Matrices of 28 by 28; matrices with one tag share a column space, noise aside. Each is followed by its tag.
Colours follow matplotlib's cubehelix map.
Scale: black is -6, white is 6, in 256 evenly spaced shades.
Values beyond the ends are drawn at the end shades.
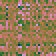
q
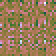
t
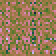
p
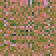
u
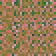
u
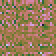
q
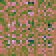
t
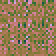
t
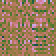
t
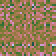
q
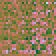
p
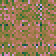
q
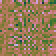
t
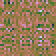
t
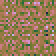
u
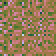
u
